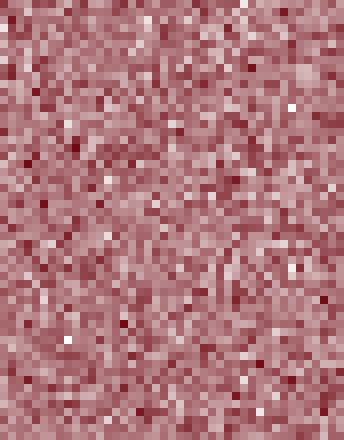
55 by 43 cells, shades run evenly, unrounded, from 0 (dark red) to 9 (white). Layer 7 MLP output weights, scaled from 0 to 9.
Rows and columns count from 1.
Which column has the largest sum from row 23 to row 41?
27
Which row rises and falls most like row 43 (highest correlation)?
52
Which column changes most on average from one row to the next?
9
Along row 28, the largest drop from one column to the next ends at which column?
10
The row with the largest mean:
31
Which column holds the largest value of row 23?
14
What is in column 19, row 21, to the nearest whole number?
5
